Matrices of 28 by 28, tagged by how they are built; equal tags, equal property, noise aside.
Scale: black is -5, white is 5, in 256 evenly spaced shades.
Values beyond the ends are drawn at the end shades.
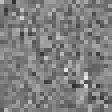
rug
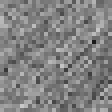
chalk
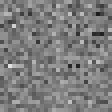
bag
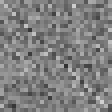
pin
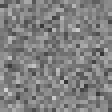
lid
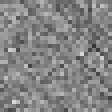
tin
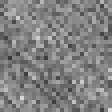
tin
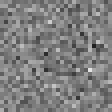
lid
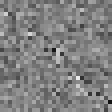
rug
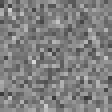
lid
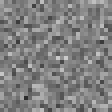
lid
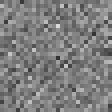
chalk
